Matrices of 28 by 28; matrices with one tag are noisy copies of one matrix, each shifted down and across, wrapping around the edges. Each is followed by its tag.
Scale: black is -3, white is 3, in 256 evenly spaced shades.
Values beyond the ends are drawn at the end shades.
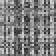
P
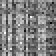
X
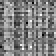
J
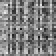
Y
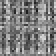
Y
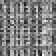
J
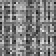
J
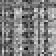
X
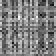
P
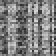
X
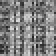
X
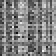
J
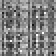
Y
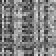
X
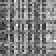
J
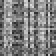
X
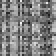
X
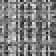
Y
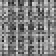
P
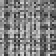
P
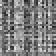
J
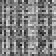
J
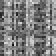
X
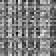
J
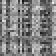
X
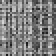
P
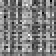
J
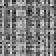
J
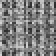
Y
